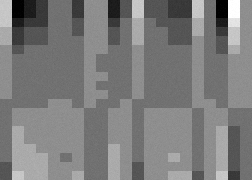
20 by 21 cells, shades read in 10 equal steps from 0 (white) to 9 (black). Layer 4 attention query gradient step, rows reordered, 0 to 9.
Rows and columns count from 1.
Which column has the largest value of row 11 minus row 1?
20
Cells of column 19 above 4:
12
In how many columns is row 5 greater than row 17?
14
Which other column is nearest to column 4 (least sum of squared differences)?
15
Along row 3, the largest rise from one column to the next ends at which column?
2
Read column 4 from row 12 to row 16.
5 4 4 4 4
